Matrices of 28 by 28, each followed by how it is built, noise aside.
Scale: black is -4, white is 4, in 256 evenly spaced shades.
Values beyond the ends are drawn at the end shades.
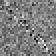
banded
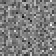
repeating rows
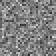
noise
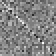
diagonal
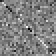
diagonal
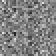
repeating rows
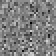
uneven columns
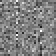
uneven columns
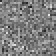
noise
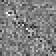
banded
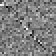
banded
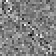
banded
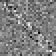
banded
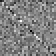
diagonal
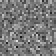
repeating columns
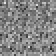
repeating columns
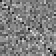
diagonal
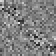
banded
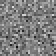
repeating columns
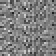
repeating rows
